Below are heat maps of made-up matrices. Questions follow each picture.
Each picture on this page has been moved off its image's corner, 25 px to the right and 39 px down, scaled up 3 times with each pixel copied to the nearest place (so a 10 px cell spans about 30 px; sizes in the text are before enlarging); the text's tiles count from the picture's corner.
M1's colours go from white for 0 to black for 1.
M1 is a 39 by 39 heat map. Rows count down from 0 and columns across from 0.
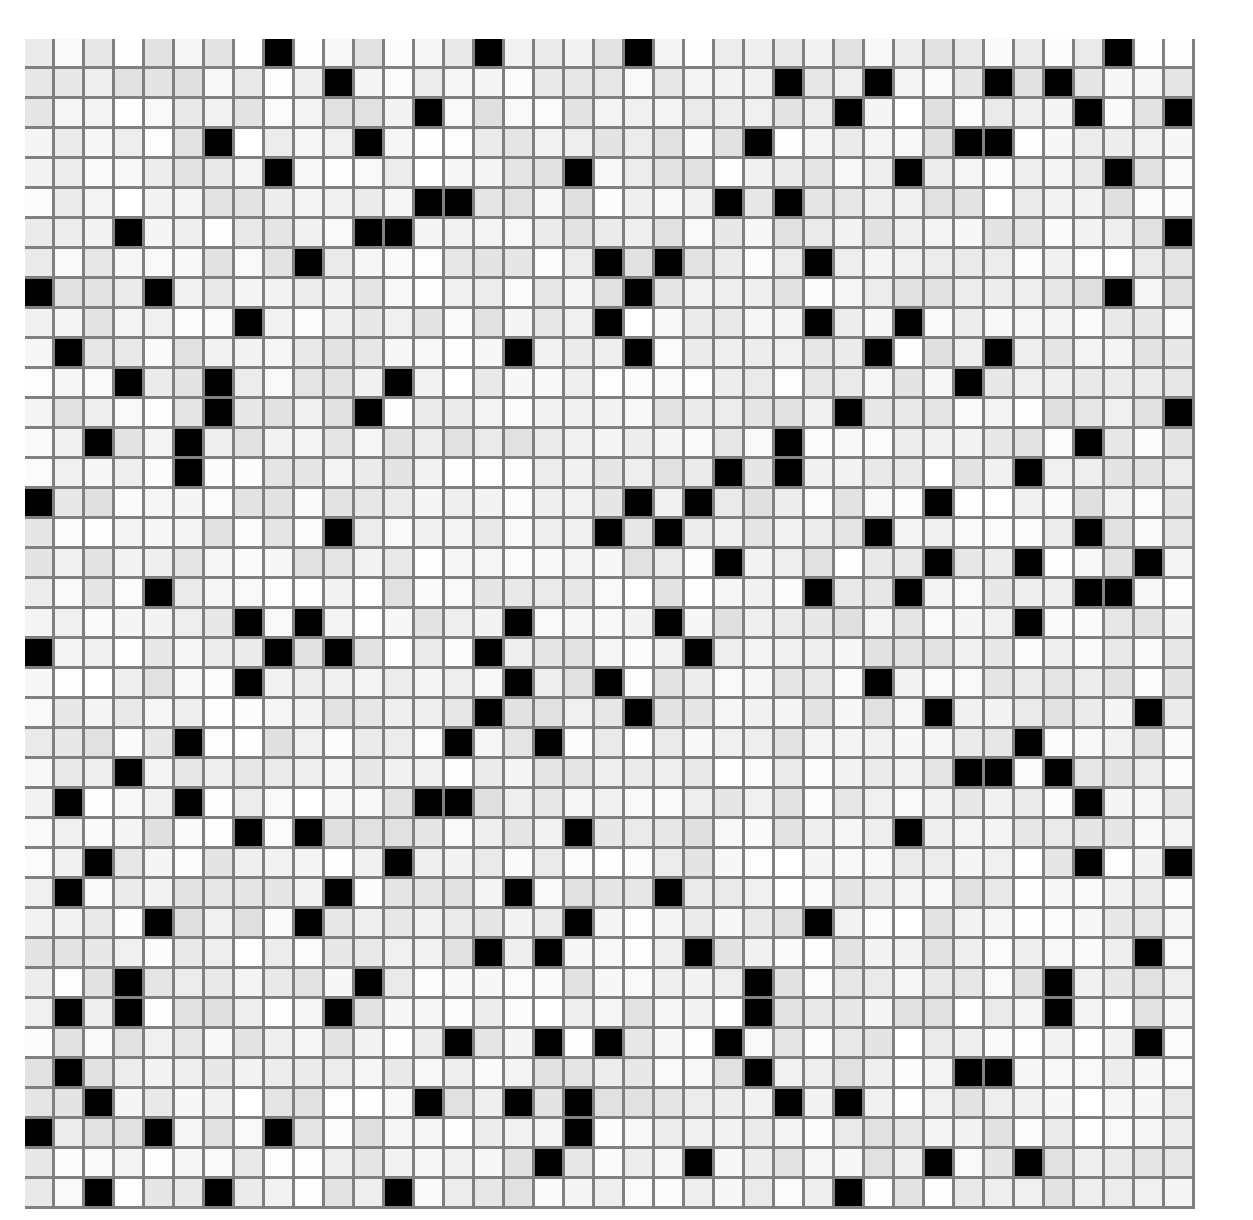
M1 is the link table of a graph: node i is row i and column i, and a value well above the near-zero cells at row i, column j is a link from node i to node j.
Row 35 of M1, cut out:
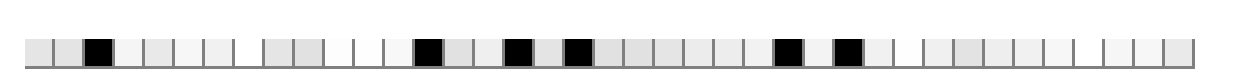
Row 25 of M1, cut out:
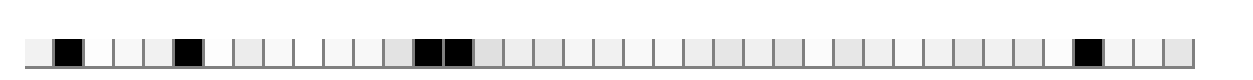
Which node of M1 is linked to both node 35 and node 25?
node 13
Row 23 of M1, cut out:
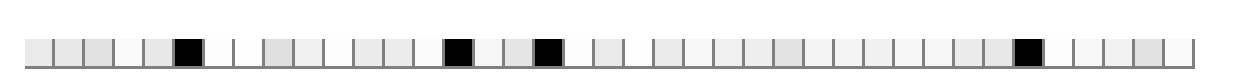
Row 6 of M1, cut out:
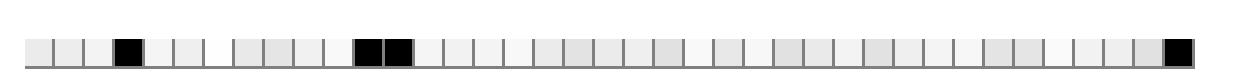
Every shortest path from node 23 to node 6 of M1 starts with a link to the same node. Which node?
node 5
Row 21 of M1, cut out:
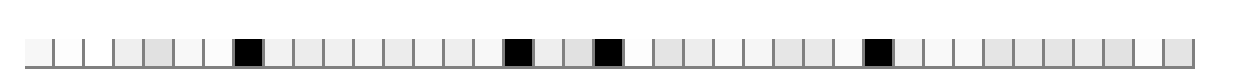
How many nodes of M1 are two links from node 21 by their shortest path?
6
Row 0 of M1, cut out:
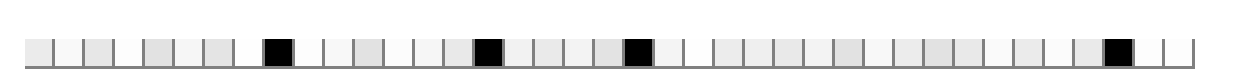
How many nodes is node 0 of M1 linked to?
4
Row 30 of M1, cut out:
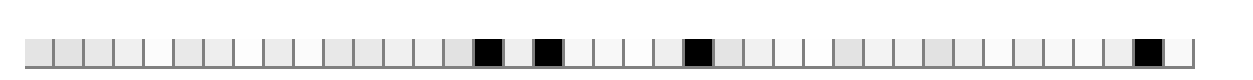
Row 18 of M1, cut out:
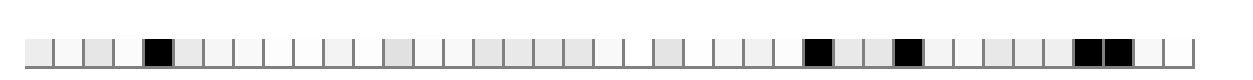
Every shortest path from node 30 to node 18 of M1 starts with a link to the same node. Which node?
node 15
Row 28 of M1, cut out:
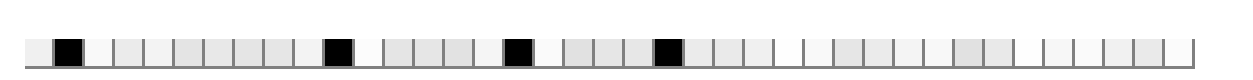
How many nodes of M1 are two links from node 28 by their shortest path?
7
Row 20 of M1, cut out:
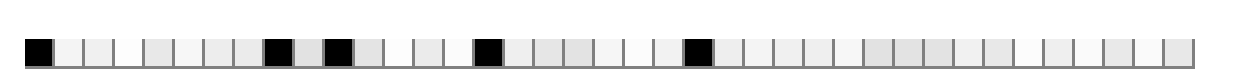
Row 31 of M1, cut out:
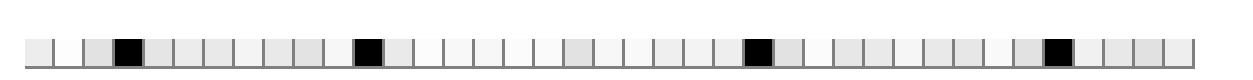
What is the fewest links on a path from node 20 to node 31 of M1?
4
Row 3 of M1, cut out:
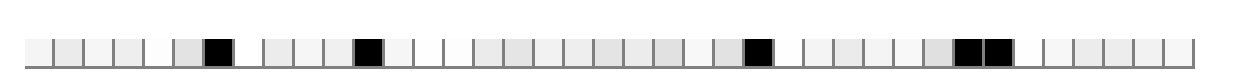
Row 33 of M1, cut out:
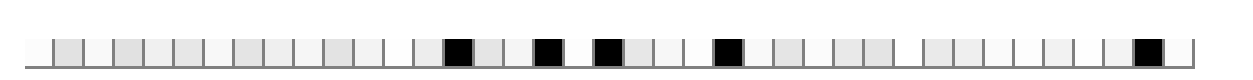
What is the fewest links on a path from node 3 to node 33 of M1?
5
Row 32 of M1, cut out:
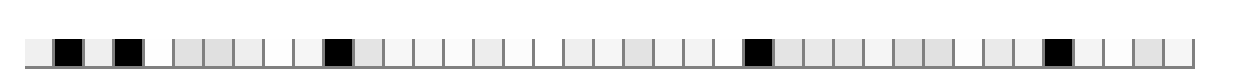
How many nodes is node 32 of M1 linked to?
5
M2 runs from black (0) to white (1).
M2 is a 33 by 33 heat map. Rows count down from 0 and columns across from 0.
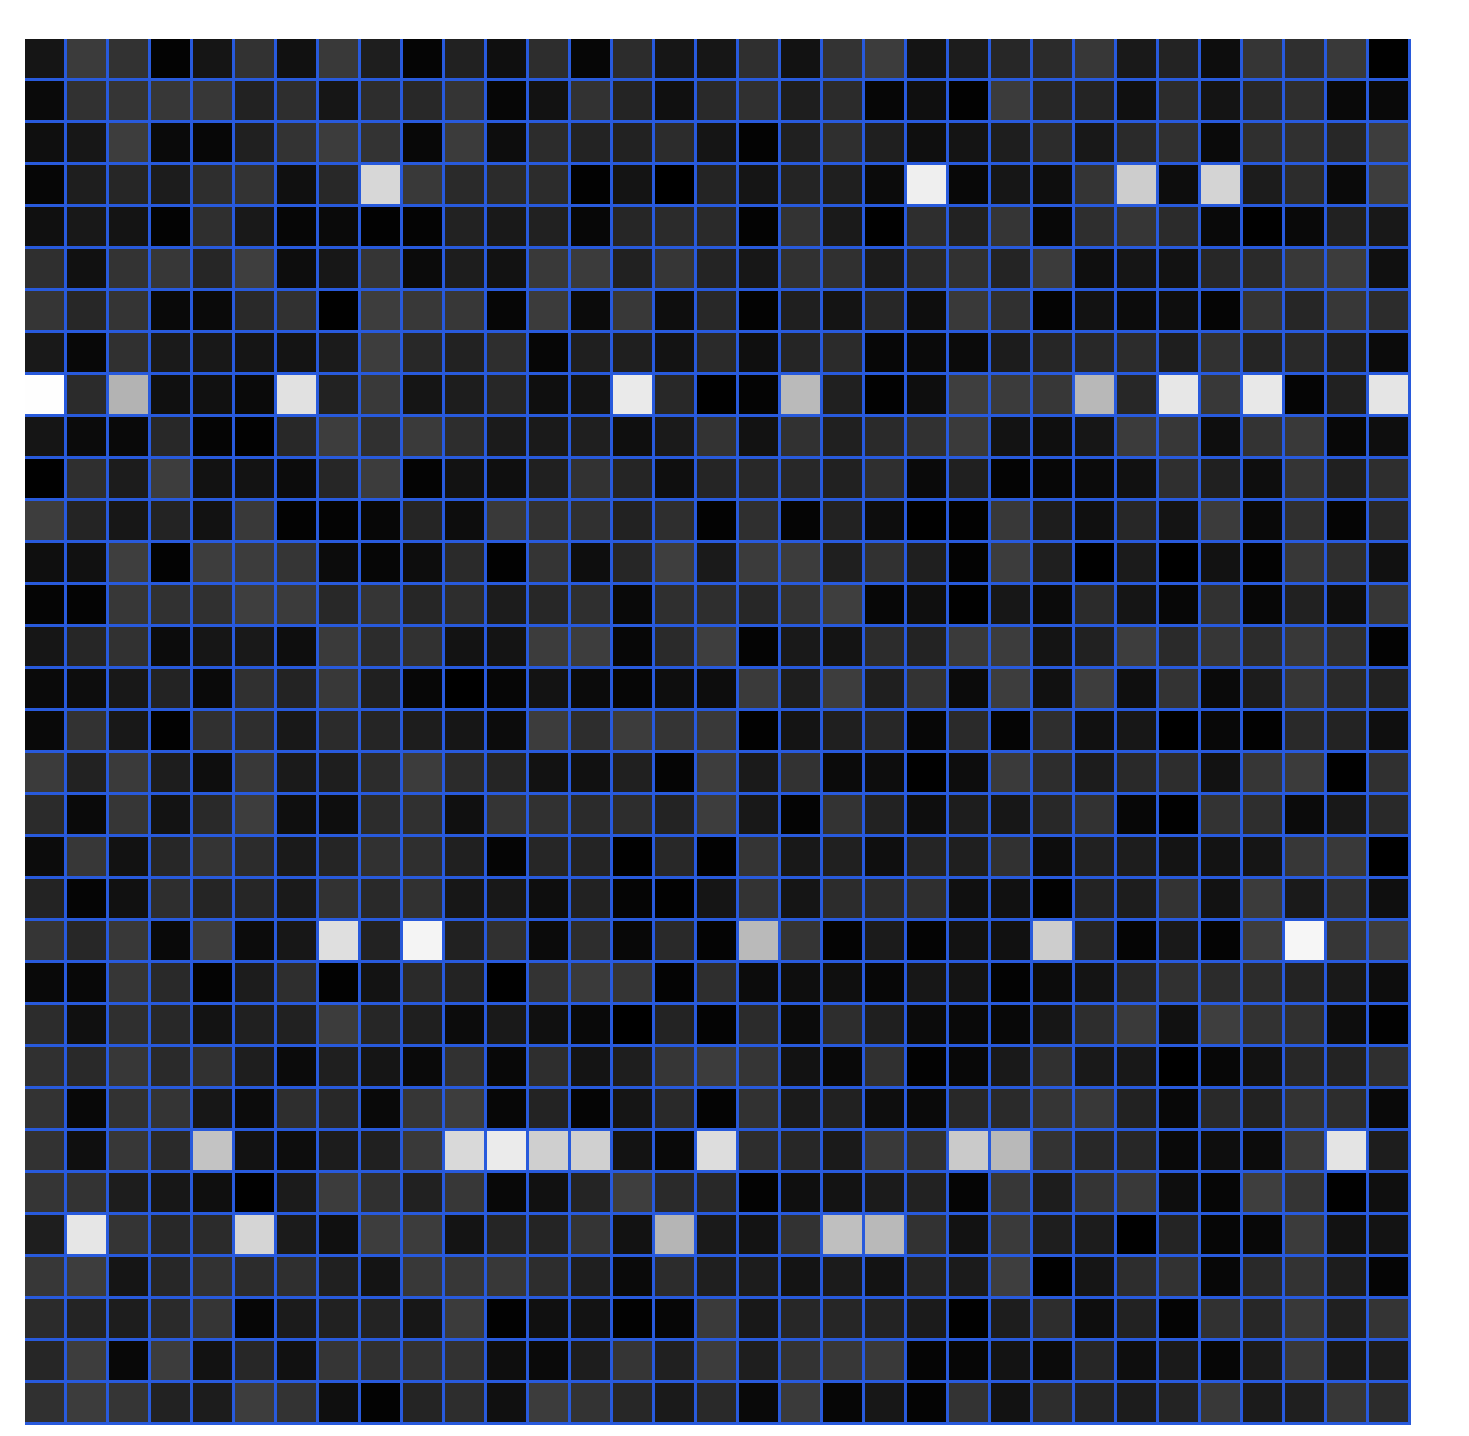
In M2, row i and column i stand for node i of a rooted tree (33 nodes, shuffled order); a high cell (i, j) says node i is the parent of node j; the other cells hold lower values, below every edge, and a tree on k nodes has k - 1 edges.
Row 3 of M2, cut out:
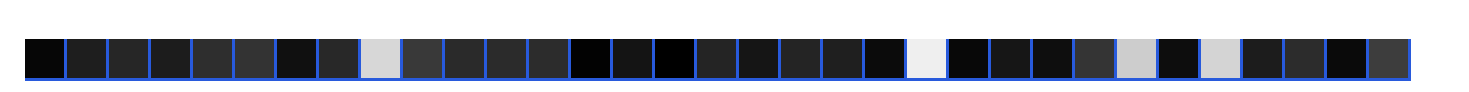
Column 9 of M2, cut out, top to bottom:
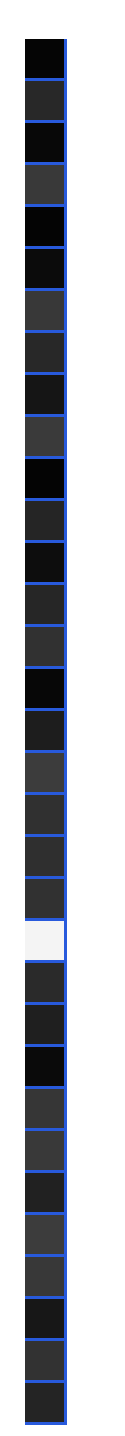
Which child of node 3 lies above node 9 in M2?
21
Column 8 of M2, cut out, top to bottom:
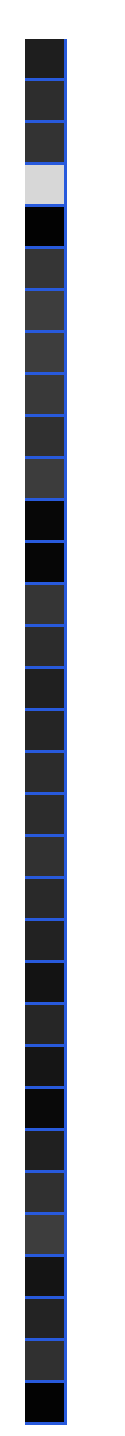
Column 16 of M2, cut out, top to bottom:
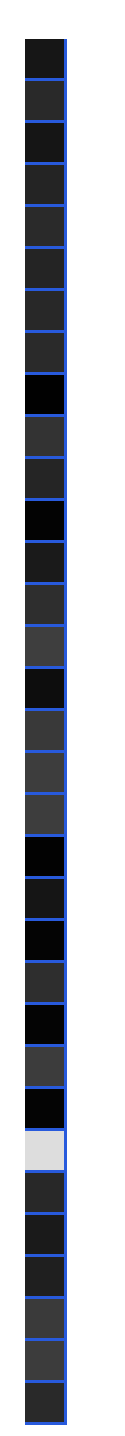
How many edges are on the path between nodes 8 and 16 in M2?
3
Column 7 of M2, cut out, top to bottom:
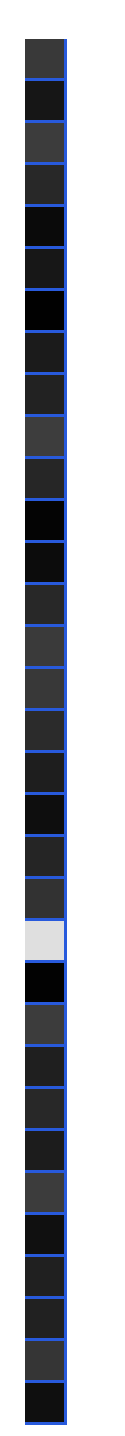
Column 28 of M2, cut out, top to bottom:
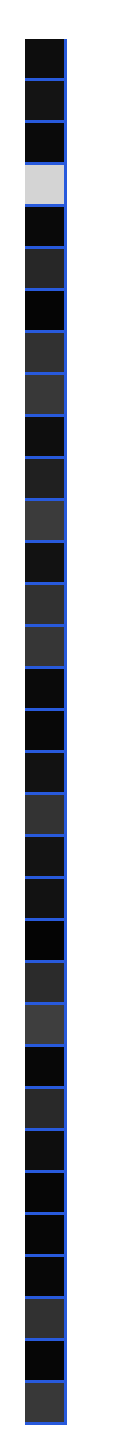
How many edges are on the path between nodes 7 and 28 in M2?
3
